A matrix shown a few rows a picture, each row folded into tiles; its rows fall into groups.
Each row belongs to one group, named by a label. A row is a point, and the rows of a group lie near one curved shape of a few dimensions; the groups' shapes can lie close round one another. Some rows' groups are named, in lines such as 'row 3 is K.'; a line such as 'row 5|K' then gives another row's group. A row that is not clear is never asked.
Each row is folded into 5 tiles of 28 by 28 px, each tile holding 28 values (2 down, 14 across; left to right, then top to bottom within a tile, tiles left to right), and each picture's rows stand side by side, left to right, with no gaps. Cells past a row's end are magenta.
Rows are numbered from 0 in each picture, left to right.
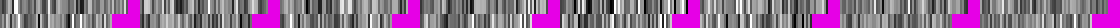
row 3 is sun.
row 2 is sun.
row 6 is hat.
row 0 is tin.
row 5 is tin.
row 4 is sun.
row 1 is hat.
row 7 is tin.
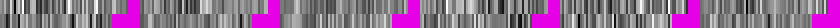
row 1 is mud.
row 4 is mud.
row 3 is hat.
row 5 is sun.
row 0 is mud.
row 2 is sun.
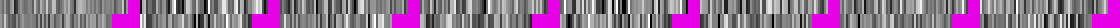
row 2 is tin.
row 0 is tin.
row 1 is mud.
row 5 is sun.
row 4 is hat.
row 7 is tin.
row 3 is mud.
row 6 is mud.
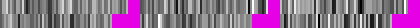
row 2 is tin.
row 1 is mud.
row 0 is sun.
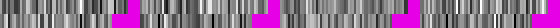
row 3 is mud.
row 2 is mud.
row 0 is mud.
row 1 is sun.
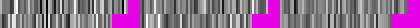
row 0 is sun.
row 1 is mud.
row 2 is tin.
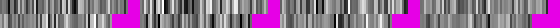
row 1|mud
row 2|mud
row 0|tin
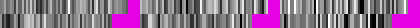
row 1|sun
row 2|tin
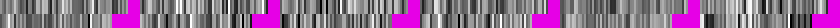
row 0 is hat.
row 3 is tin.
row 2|sun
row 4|sun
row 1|tin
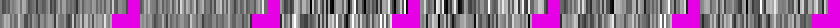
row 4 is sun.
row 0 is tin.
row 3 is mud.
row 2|sun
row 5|sun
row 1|tin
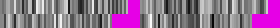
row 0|hat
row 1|sun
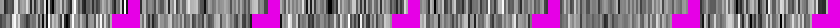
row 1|mud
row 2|sun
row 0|sun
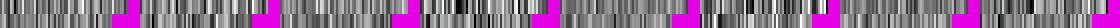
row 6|tin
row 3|hat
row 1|mud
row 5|sun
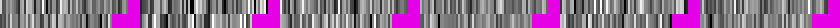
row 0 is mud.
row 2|tin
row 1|sun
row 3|mud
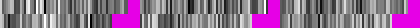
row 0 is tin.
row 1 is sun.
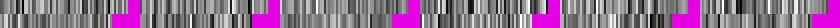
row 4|tin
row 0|mud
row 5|mud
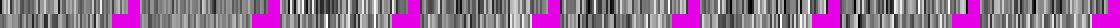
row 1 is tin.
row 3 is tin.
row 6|sun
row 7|tin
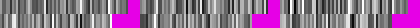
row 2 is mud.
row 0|mud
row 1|sun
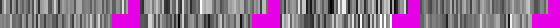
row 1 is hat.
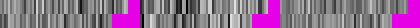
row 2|tin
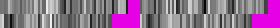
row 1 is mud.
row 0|hat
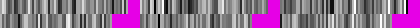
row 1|mud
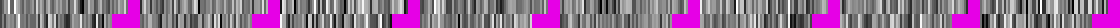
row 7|sun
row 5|tin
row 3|tin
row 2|mud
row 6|tin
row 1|tin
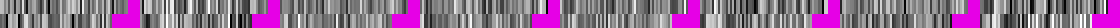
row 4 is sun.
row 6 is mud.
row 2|mud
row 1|hat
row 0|sun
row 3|hat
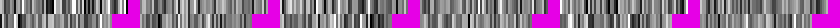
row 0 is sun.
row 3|tin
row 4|sun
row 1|tin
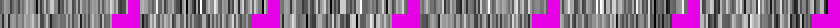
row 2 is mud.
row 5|tin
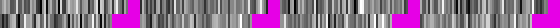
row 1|hat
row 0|sun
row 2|tin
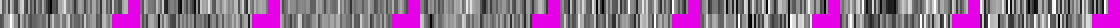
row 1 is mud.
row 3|hat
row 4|mud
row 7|sun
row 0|mud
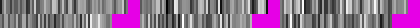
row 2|mud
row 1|hat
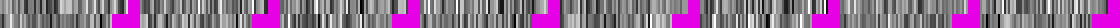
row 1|tin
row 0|sun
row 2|hat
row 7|mud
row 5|sun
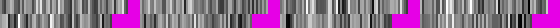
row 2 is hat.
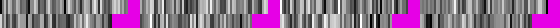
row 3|hat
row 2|tin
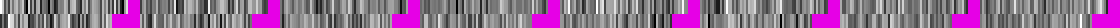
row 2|hat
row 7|hat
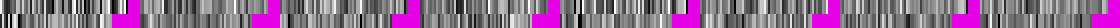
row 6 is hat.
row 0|sun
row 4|sun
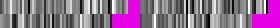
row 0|mud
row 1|sun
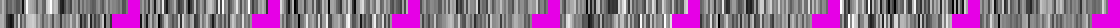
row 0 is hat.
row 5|sun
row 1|sun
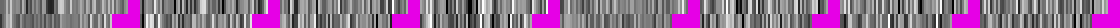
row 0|sun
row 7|tin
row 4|tin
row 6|tin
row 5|hat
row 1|mud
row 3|sun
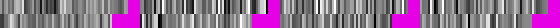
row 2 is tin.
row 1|sun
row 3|mud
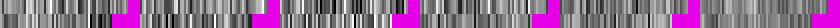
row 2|tin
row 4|tin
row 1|mud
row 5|hat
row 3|mud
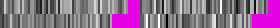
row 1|mud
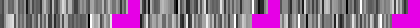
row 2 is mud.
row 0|hat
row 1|mud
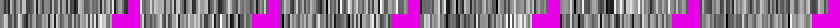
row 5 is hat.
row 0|tin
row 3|tin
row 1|tin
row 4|sun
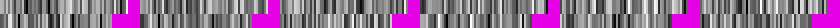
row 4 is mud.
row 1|sun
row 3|tin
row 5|sun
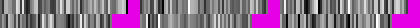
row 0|hat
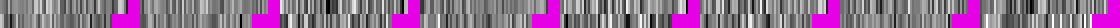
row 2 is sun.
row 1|hat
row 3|tin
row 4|hat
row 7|sun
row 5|hat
